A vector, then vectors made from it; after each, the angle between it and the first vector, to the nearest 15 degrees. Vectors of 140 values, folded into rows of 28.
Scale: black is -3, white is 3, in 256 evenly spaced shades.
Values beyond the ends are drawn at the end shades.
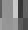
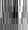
150 degrees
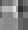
30 degrees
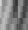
90 degrees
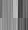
15 degrees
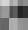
75 degrees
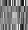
75 degrees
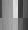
15 degrees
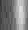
120 degrees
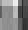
30 degrees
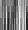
120 degrees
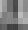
135 degrees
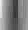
120 degrees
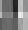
165 degrees
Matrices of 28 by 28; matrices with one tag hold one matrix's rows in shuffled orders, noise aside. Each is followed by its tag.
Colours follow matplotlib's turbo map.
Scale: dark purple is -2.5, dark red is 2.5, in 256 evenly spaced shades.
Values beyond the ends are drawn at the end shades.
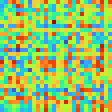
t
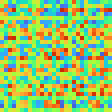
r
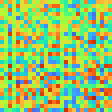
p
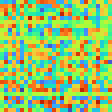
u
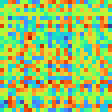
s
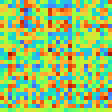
s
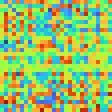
u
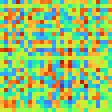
u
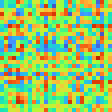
t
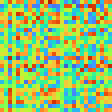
p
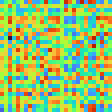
p
